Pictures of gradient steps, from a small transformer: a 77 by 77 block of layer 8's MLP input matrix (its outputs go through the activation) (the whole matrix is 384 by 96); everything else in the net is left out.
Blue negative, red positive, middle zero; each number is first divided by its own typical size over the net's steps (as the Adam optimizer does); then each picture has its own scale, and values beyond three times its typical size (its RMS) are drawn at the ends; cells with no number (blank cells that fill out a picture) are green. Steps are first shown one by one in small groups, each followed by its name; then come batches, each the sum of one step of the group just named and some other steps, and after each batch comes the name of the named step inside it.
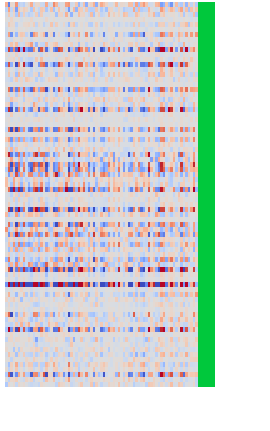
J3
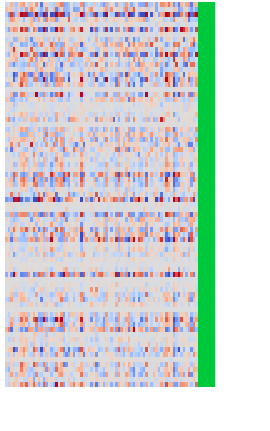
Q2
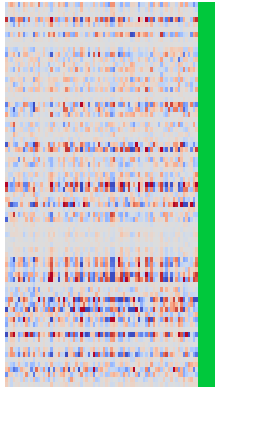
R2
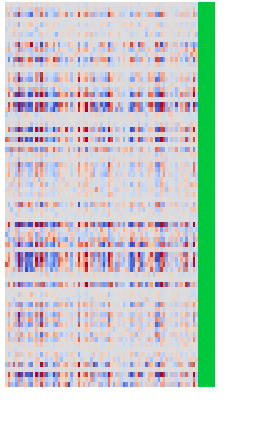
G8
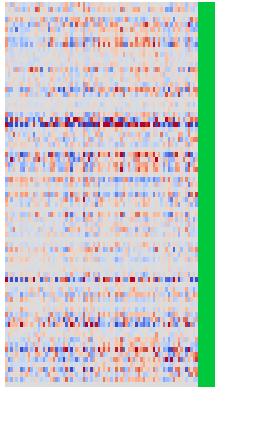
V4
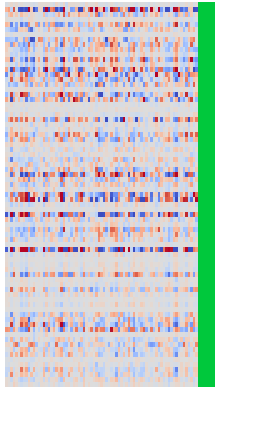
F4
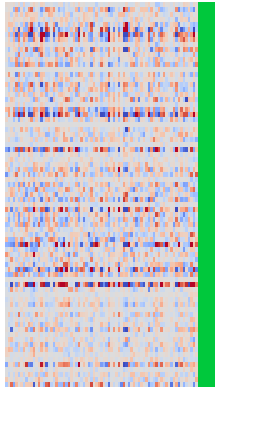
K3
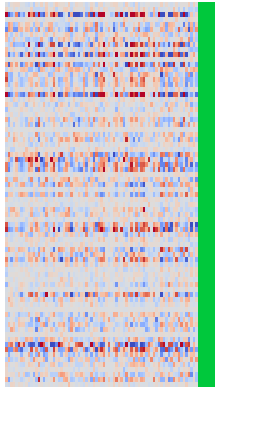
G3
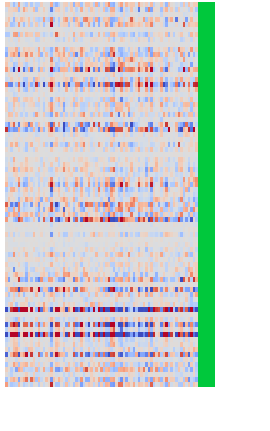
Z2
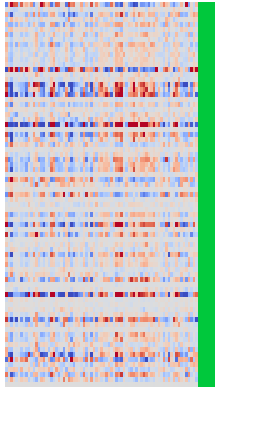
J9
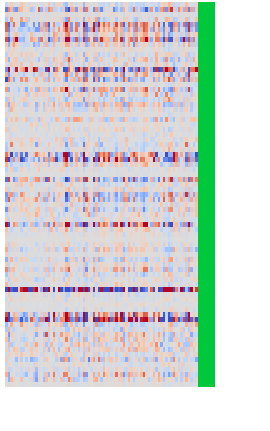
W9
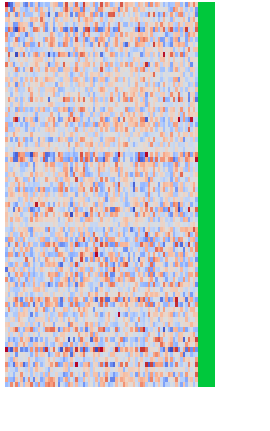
V4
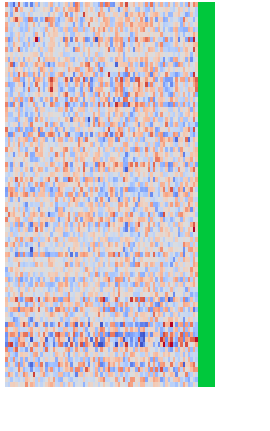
Z2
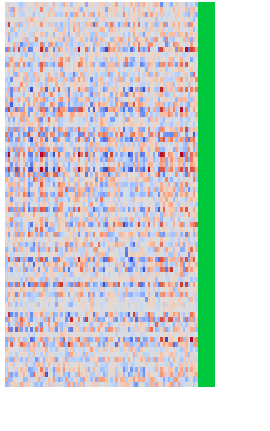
J3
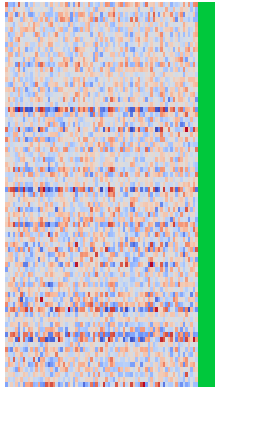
Z2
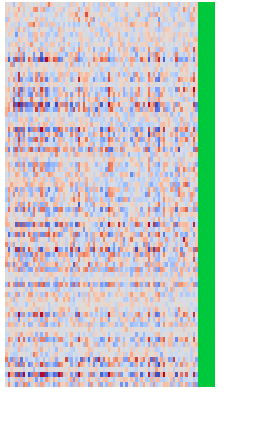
G8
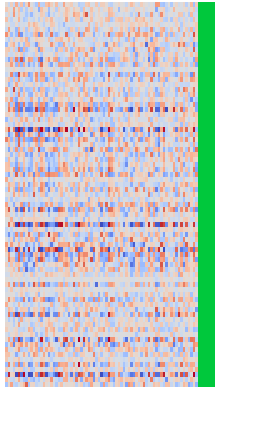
G8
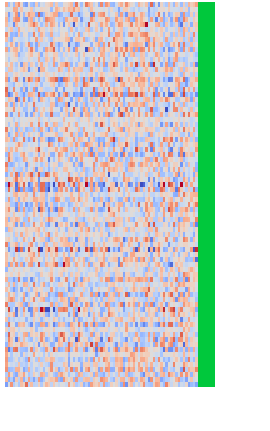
G3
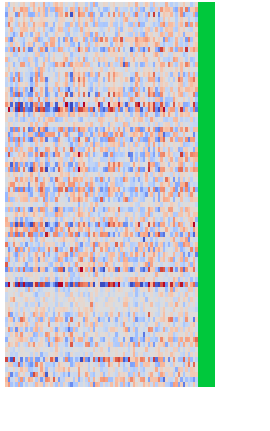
J3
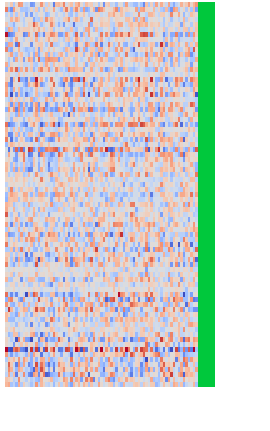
J9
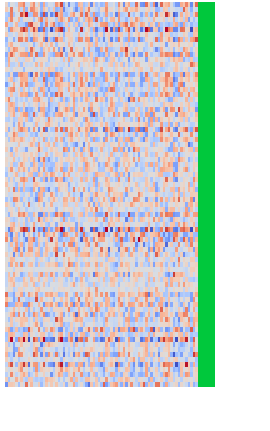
Q2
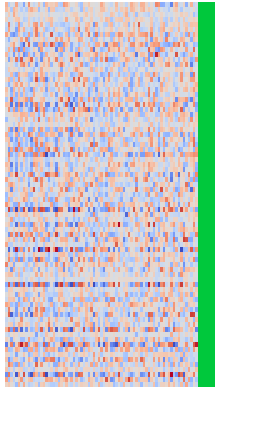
J3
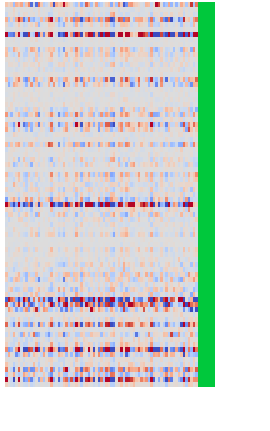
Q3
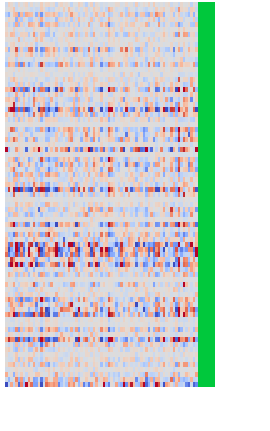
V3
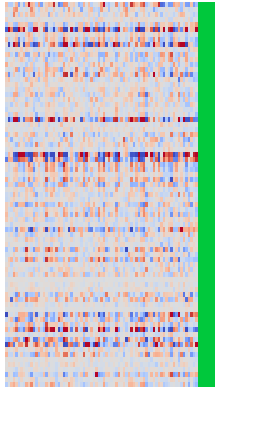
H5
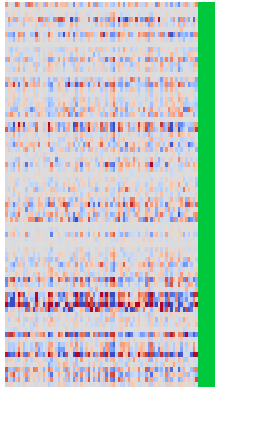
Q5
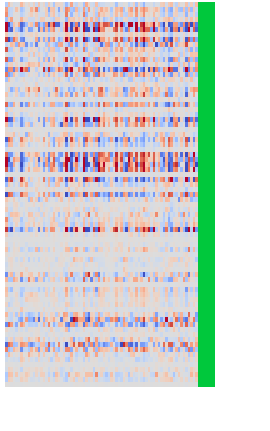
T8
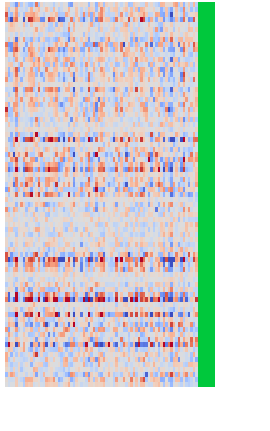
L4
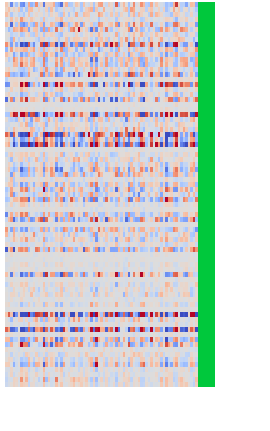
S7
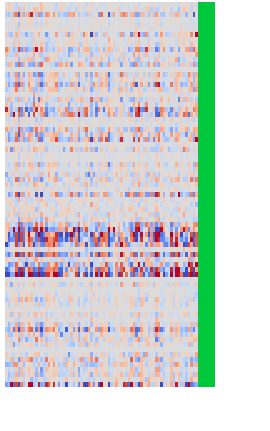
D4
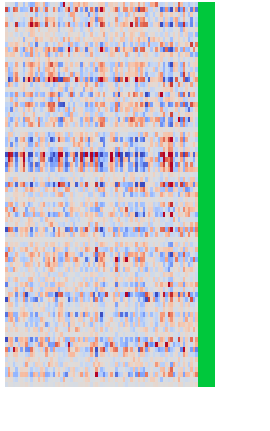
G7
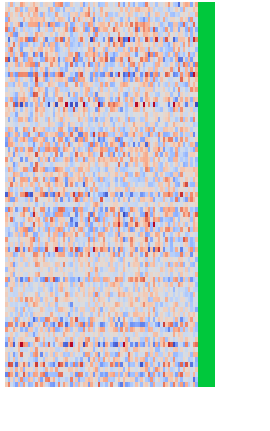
T8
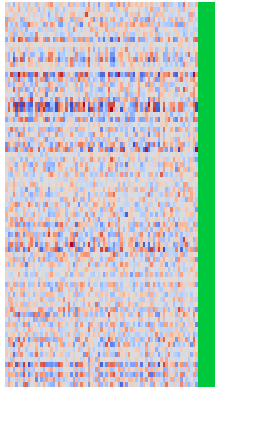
V3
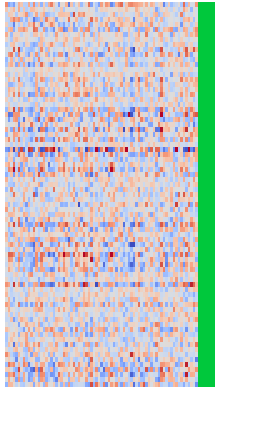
H5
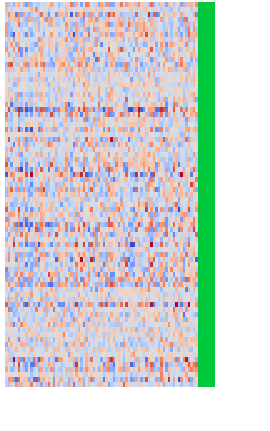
T8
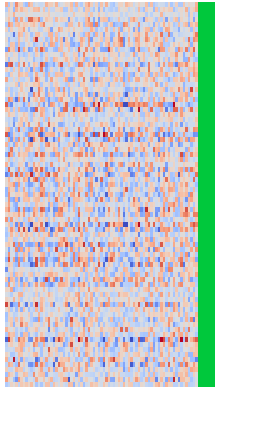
Q5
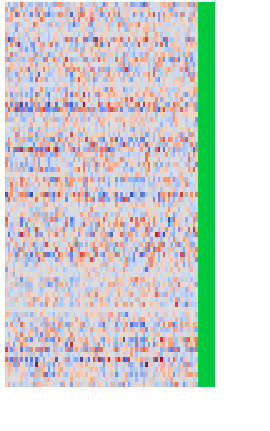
T8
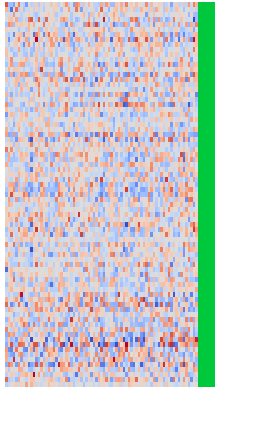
Q5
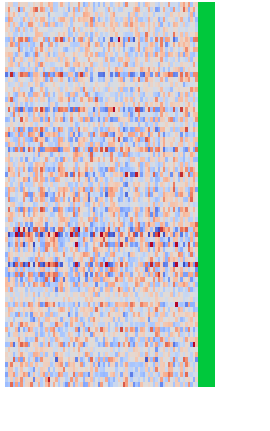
D4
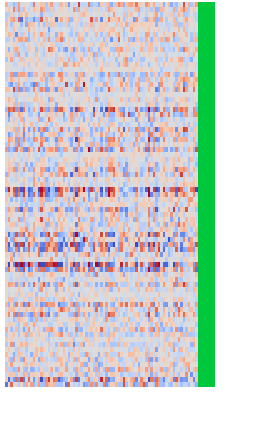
V3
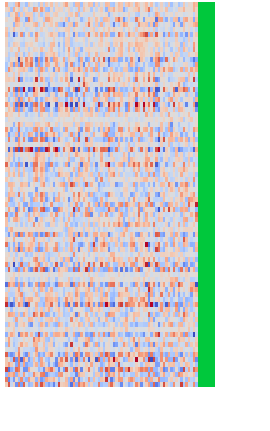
Q5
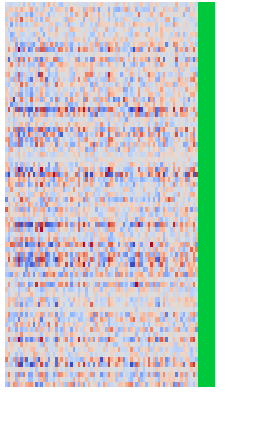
S7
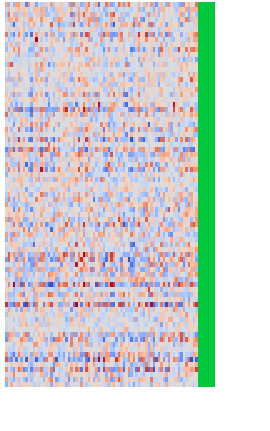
Q5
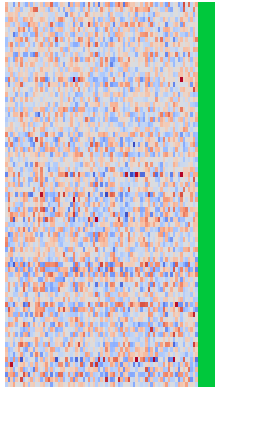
S7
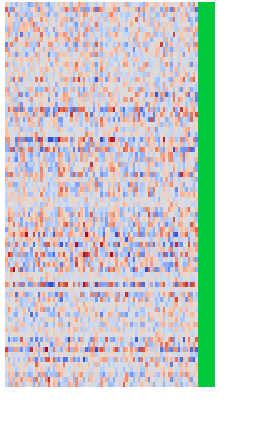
G7
